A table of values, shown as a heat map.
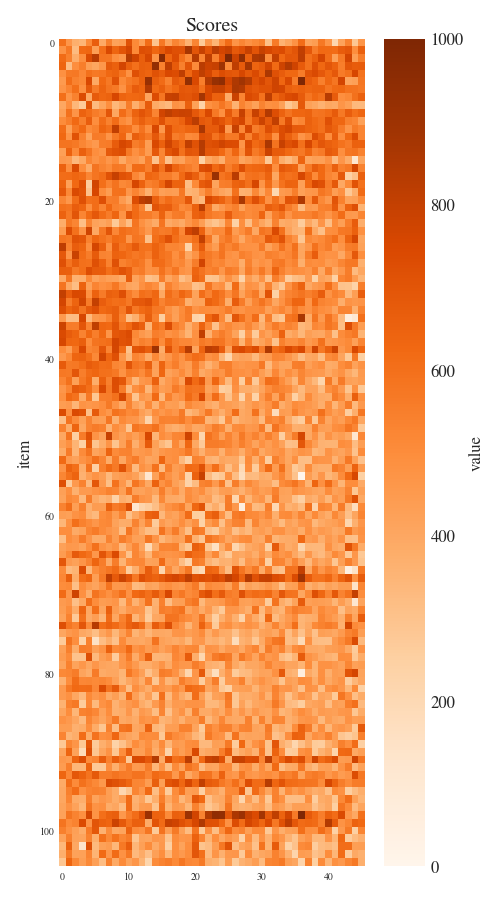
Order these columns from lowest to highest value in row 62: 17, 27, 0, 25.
27, 25, 0, 17
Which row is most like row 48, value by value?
104
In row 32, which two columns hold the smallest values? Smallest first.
32, 43
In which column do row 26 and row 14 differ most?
19
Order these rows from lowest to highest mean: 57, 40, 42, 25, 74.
57, 40, 42, 74, 25
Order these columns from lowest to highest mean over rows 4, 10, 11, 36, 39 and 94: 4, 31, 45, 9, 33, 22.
45, 4, 9, 33, 22, 31
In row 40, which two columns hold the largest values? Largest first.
6, 8
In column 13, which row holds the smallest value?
55
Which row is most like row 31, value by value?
88
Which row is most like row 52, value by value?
77
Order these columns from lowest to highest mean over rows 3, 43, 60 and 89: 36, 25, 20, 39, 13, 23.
39, 25, 20, 36, 13, 23
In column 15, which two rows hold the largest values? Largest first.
2, 9
